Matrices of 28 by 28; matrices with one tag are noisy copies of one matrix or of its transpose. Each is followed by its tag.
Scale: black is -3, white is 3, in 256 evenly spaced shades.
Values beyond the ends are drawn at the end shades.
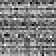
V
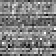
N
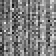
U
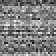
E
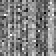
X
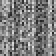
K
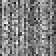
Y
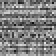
V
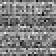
N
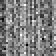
E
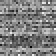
K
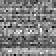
X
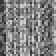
E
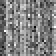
E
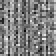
V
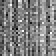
U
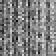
U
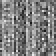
N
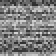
E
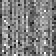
Y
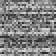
K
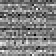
U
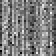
Y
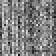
Y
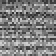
U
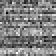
X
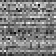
Y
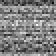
E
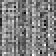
N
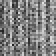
U
